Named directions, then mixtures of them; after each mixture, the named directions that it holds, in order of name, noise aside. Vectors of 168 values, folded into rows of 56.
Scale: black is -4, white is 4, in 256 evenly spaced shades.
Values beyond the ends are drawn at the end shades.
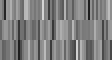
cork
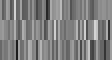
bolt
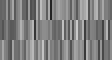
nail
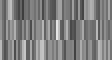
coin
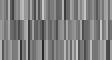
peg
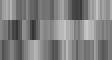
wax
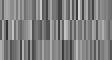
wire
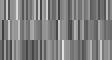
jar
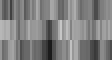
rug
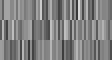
wire.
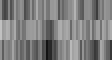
rug.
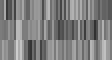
bolt, cork, wax.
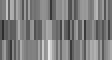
jar, nail, rug.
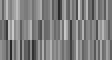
jar, wire.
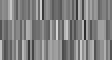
bolt, coin, wire.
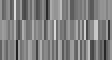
bolt.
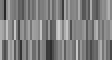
coin, cork, rug.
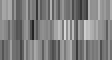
nail, wax.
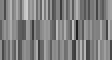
bolt, cork, nail.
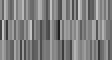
coin, wire.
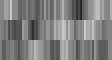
wax.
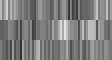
jar, wax, wire.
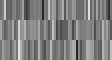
cork.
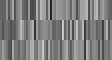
nail.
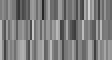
coin, cork.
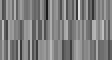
bolt, wire.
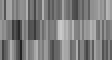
cork, peg, wax.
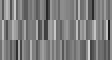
bolt, wire.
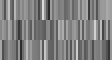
bolt, cork, peg.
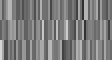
coin, nail, wire.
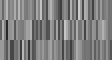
wire.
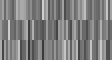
jar, peg.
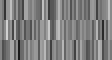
coin, cork, wire.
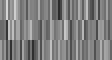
jar, wire.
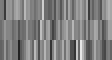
cork.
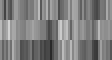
jar, rug.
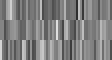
coin, wire.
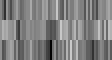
cork, rug.
